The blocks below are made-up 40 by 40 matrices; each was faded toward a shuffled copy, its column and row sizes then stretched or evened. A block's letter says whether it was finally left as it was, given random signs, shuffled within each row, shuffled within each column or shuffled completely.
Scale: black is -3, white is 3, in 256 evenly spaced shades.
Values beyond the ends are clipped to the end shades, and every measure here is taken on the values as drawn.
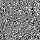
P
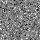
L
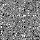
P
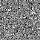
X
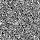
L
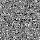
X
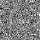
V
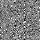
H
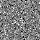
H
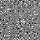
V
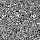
X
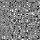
V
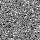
L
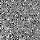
P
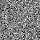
L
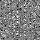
H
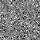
P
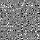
V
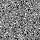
L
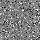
X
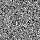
L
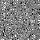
P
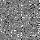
H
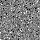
L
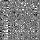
V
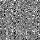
V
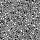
L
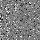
H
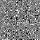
P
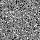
L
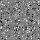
P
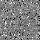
P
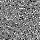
X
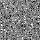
H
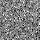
H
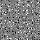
P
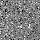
L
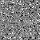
P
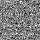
X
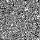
H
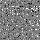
X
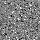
L
